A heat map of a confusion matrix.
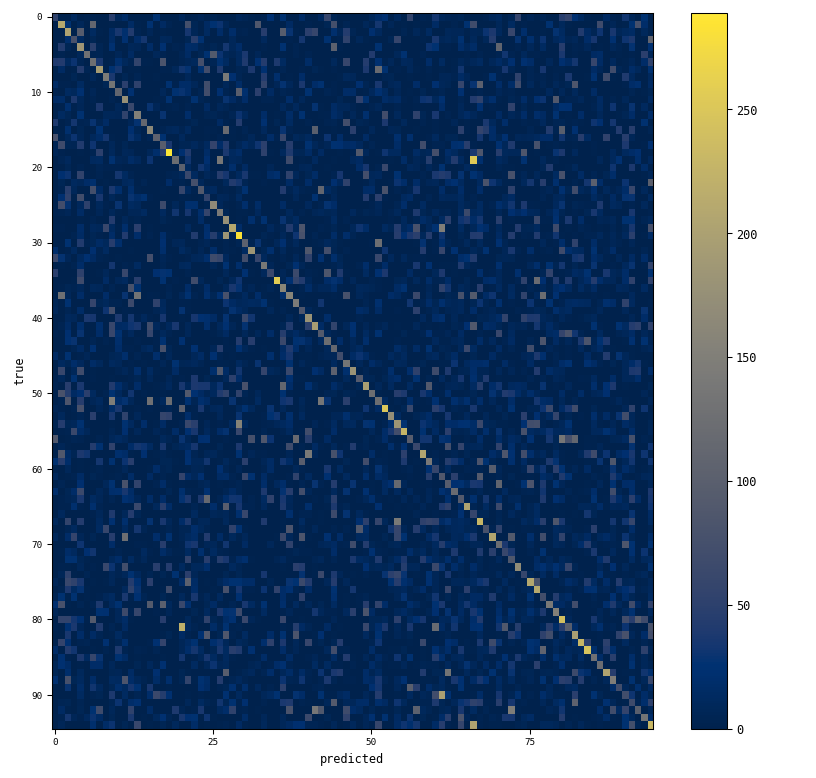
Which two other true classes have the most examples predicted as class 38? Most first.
56, 82
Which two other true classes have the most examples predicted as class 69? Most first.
60, 83
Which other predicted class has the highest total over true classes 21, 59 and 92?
72
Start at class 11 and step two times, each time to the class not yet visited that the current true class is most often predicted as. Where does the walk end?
49
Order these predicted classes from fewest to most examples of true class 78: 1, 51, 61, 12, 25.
12, 25, 61, 51, 1
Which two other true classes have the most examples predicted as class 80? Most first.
56, 15
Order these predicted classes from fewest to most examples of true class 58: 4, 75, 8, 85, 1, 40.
8, 75, 4, 85, 1, 40
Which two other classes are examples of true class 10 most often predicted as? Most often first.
29, 24
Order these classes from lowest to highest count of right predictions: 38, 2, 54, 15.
38, 15, 54, 2
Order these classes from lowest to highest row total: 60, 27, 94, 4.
60, 27, 4, 94
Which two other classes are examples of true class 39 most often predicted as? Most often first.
9, 57
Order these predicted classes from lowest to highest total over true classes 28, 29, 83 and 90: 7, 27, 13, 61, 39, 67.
7, 13, 67, 39, 27, 61
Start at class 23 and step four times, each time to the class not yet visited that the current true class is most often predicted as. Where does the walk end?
52
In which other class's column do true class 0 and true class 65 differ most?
27
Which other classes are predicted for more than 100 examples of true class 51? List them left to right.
9, 15, 18, 42
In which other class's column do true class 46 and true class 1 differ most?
6
